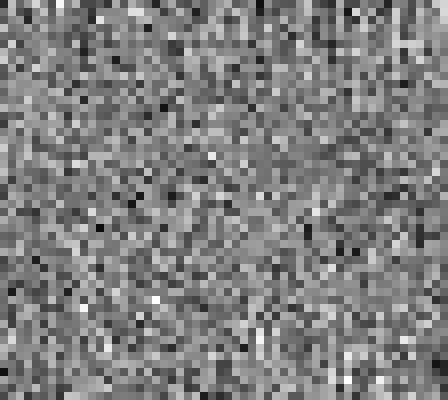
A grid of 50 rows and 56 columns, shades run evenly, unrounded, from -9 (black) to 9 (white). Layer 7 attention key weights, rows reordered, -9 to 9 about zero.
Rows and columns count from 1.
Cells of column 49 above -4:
46
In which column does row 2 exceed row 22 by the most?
18
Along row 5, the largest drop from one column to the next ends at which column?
51
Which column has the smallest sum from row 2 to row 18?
44
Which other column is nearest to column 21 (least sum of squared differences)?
32
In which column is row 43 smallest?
15
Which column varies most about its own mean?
33
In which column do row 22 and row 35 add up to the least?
9
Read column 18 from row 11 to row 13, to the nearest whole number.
-5 3 -3
